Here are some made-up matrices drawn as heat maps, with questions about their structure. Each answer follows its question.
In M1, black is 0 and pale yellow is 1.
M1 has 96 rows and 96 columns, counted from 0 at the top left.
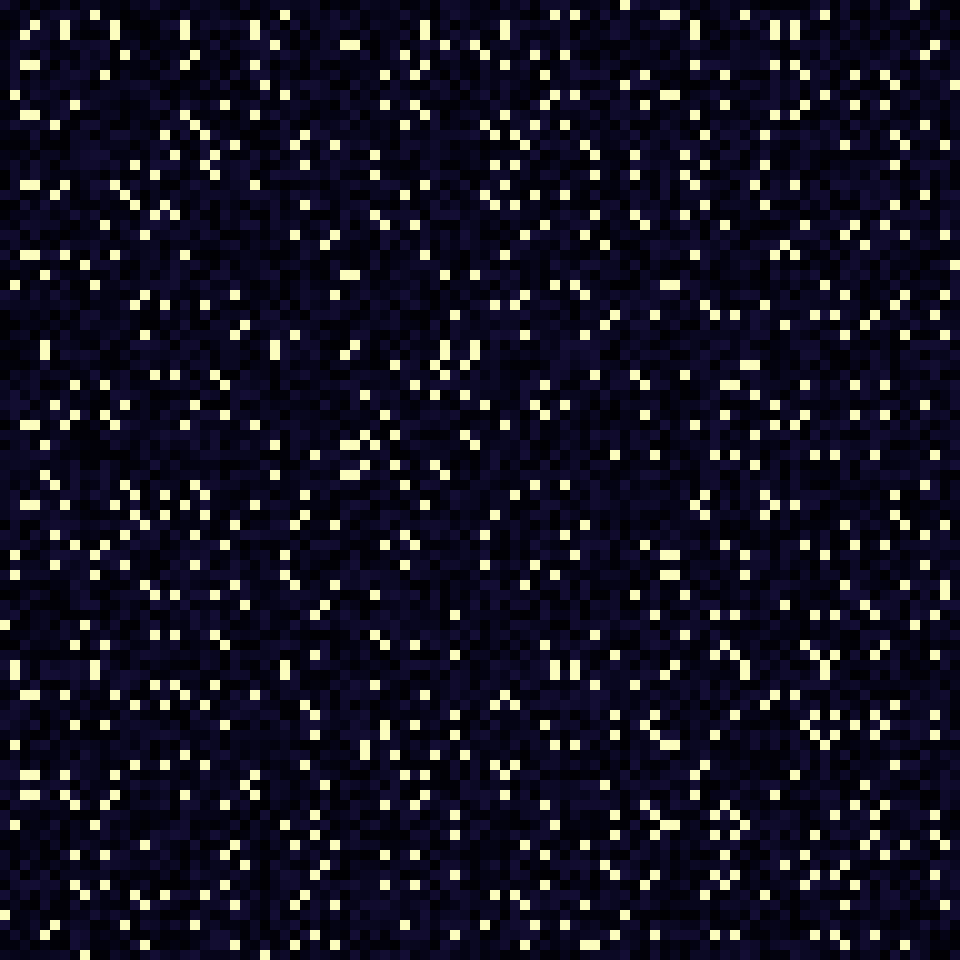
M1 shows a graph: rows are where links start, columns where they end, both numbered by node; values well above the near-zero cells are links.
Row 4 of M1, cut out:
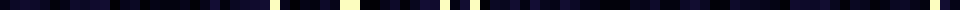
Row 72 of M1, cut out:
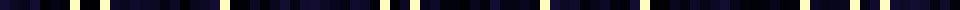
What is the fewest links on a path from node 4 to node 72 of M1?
4
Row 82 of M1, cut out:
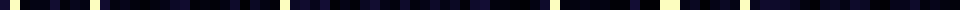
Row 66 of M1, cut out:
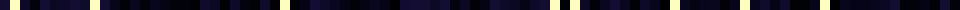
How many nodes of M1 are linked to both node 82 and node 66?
6
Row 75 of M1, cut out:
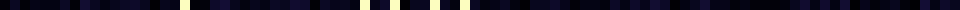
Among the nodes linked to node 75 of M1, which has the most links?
node 18
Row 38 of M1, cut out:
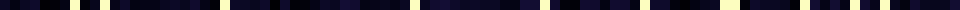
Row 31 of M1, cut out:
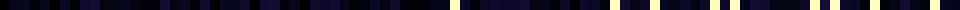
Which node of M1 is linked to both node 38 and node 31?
node 73
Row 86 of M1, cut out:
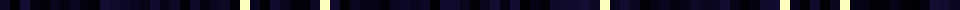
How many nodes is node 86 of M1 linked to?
5
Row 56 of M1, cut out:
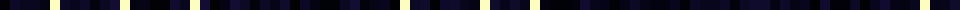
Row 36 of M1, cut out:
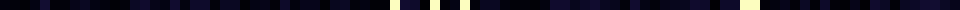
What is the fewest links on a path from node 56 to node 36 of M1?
6
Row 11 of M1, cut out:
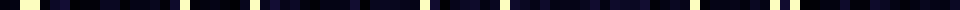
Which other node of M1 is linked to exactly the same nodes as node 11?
node 6
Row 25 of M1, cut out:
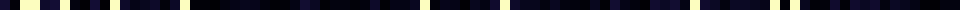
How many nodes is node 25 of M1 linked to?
10
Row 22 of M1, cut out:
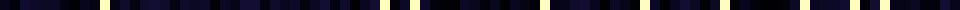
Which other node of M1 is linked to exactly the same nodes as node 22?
node 7
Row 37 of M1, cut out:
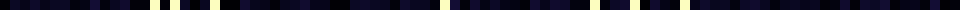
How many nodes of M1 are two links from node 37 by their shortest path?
6
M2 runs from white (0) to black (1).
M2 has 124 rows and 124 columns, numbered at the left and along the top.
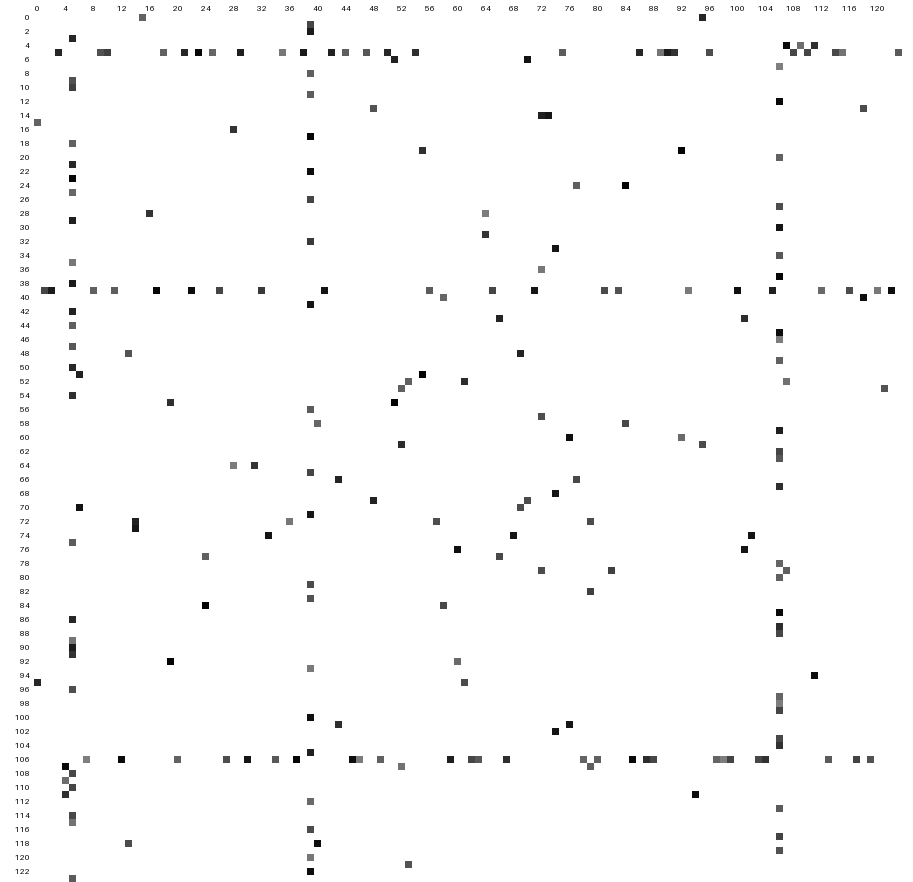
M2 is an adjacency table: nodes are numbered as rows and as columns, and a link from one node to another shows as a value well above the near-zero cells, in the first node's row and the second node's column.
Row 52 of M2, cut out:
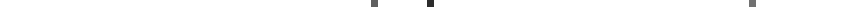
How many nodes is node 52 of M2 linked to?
3
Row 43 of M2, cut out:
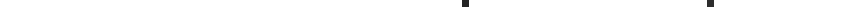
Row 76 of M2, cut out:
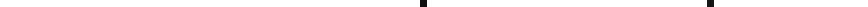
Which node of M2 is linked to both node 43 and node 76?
node 101
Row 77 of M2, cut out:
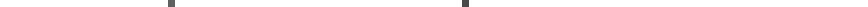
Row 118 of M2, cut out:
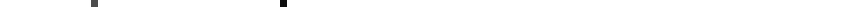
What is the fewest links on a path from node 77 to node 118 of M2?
5
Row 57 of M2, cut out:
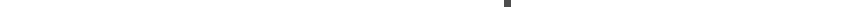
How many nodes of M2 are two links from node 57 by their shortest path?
3
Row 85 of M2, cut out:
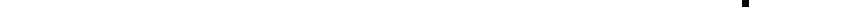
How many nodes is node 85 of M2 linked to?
1
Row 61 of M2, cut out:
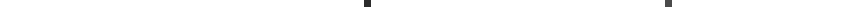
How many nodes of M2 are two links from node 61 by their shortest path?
3
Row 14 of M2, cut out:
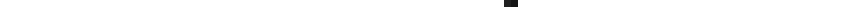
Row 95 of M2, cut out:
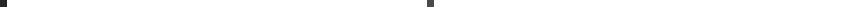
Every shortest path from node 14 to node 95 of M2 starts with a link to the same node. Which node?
node 72
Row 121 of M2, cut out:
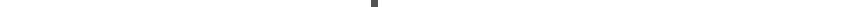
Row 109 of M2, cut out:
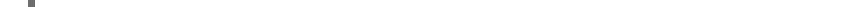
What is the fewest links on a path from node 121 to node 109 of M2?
5
